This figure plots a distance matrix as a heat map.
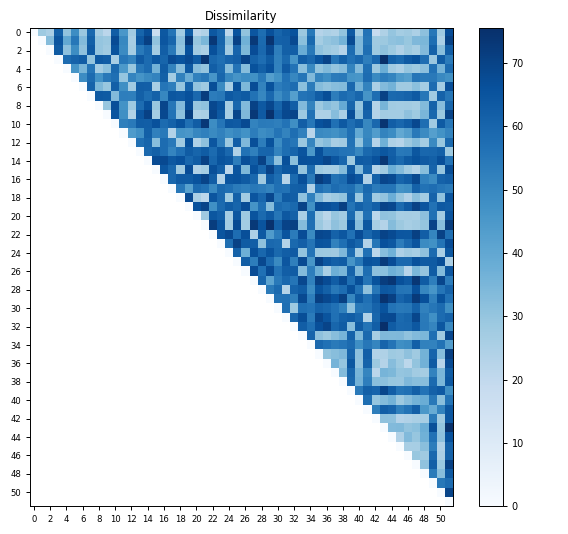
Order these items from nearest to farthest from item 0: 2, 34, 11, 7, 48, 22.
2, 48, 11, 34, 7, 22
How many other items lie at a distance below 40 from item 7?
3
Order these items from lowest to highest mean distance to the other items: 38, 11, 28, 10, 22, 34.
38, 11, 34, 28, 10, 22
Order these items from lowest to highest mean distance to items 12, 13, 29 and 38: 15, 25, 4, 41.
4, 15, 25, 41
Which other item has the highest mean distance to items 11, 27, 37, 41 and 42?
14
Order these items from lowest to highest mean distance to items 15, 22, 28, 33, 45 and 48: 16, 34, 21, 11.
21, 11, 34, 16
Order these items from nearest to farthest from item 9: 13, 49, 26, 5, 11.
26, 11, 5, 49, 13
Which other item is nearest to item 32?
30
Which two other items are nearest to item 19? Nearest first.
29, 5
